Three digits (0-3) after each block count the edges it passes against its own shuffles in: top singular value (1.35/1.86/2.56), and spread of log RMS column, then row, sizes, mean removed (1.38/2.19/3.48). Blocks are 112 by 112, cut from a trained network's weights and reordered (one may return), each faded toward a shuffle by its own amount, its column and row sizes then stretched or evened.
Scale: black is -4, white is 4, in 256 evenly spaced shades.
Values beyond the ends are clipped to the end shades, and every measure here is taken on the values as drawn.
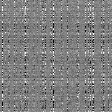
3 3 0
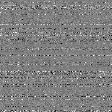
1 1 3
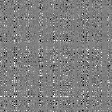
1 3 2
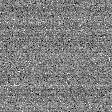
1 0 0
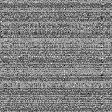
3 1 0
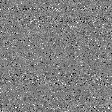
0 0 2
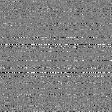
2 0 3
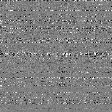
1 1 3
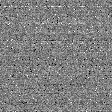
1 0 1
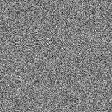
2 0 0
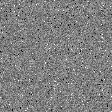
0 1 0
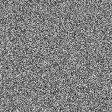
1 0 1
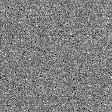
0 0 1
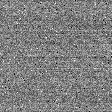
1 1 0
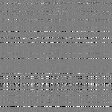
3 1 3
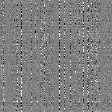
2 3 0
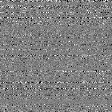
0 1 3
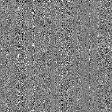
1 3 1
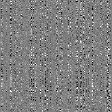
2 3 1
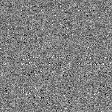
0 1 2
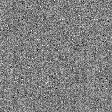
1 0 1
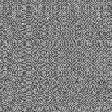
3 0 0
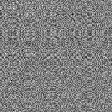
3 0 1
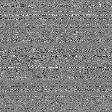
1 1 3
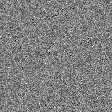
0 0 0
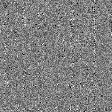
0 2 1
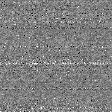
1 1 2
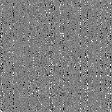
1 3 1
